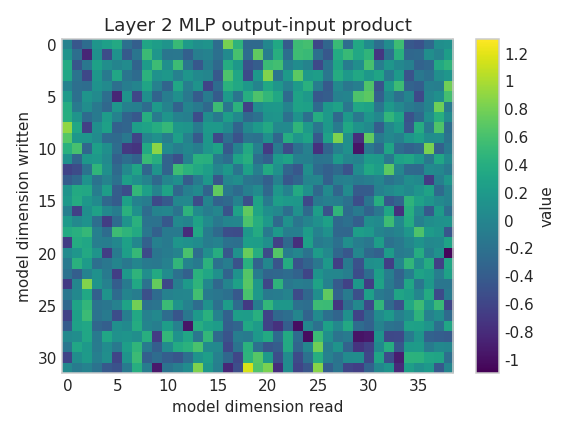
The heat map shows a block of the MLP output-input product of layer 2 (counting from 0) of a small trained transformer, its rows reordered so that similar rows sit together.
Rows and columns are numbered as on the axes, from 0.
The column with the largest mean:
18
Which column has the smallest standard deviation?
3
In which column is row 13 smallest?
36
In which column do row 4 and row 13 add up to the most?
38
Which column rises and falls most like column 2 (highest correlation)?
34
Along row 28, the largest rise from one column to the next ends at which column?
25
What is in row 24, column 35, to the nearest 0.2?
0
